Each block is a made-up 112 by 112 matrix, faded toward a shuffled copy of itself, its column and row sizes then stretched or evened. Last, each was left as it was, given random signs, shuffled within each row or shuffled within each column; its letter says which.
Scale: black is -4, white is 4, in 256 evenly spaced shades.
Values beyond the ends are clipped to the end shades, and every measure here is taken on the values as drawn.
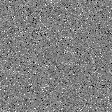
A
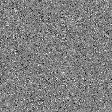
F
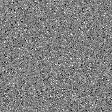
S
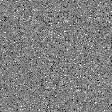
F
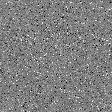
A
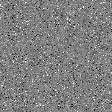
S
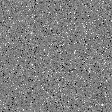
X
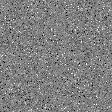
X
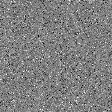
S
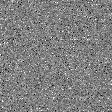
A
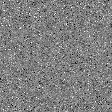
A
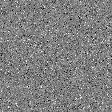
X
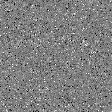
F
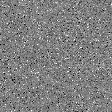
F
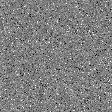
X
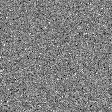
A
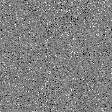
S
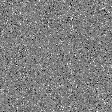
X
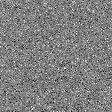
A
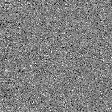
F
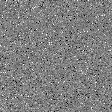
A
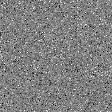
S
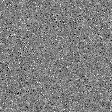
S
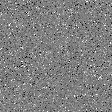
A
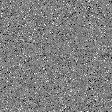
S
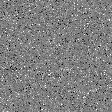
A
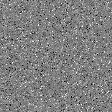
X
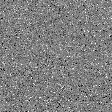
A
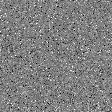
A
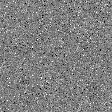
X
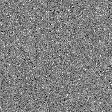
X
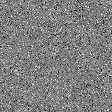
S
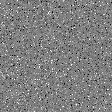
X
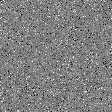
A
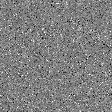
A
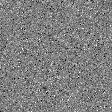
A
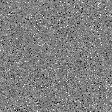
F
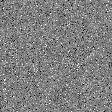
X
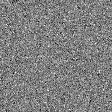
X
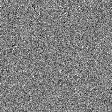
F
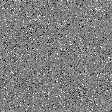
F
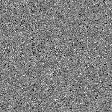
F
